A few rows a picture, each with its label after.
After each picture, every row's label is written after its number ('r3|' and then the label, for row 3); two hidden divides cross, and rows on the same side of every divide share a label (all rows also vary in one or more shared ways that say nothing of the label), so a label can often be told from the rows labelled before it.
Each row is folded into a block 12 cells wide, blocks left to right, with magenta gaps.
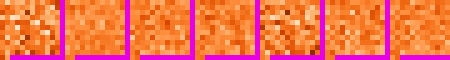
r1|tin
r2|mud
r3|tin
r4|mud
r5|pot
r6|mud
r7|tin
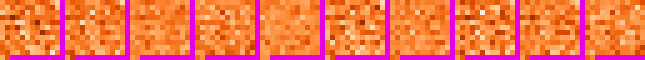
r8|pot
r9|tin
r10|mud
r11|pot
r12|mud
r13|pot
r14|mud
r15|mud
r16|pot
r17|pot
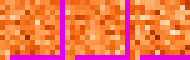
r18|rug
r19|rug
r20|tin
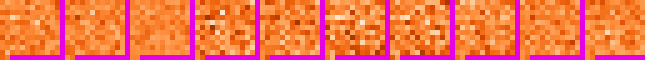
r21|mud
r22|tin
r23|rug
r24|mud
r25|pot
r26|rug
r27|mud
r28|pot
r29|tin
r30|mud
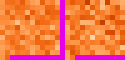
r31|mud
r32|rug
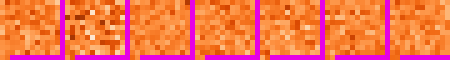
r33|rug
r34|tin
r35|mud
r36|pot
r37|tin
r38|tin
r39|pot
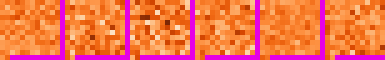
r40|tin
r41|mud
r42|tin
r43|rug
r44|mud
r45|tin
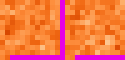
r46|pot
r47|pot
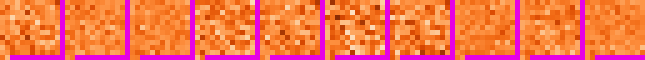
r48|rug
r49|tin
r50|rug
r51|mud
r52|mud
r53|rug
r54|mud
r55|rug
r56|mud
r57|rug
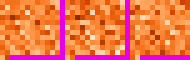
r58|tin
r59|mud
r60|mud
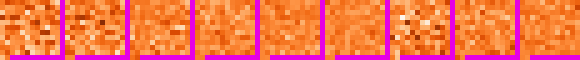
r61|pot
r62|tin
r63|pot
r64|tin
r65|mud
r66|rug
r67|rug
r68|pot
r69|mud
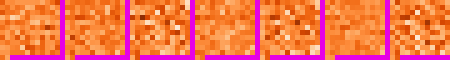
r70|mud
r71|mud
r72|pot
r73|mud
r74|rug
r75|rug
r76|tin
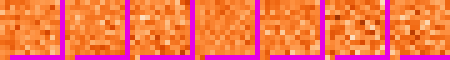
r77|rug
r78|mud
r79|mud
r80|pot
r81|mud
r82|pot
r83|rug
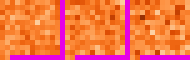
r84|tin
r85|rug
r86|mud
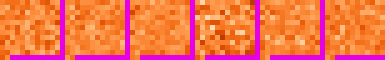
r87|tin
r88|tin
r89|tin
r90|tin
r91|pot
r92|pot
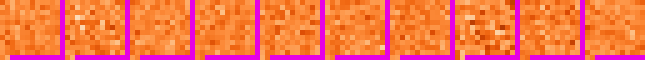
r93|rug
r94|rug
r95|pot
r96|mud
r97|rug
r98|rug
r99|rug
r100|mud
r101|tin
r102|tin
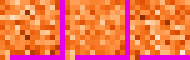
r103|pot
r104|pot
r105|tin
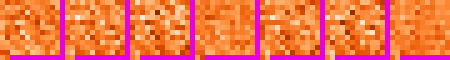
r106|tin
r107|rug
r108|pot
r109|tin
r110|tin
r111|rug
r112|rug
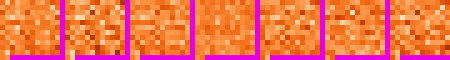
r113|pot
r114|rug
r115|rug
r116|tin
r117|mud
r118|tin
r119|pot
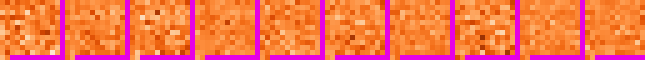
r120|rug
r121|pot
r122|pot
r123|pot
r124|tin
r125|mud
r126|tin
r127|tin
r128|mud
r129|mud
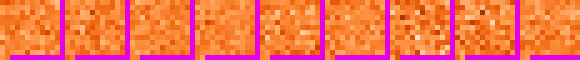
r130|rug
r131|pot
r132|mud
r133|pot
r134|pot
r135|pot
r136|rug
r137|rug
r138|pot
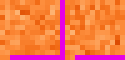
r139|pot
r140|tin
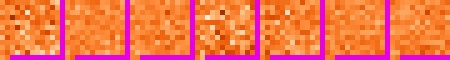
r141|mud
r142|rug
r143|mud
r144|pot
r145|mud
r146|tin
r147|rug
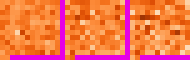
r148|rug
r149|mud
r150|rug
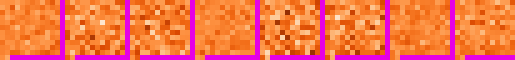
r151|pot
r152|mud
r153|tin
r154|mud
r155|rug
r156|mud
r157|mud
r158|rug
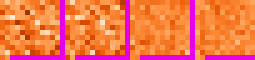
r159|pot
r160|mud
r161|mud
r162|rug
